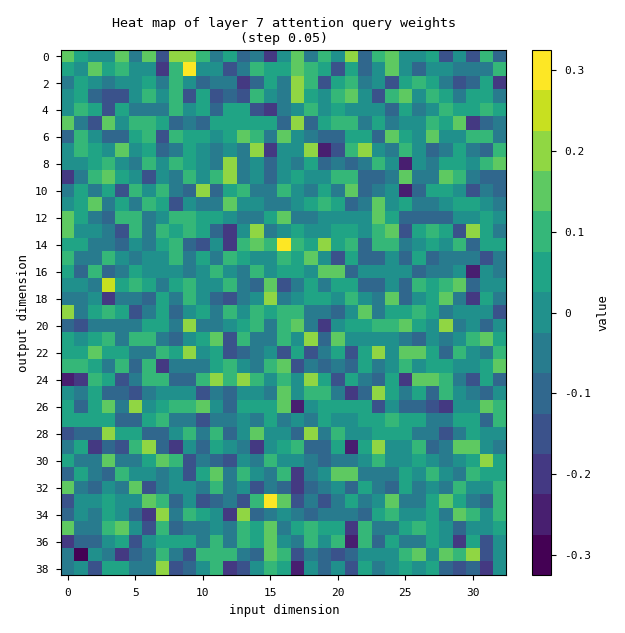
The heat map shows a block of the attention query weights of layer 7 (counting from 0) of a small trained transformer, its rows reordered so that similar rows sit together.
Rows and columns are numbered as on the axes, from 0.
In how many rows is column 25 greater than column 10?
19
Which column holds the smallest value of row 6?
7
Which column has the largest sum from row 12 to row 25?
16
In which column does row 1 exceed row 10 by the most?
9
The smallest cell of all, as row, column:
37, 1
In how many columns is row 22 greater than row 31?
15
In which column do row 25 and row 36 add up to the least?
21
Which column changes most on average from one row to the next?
3
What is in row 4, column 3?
-0.15
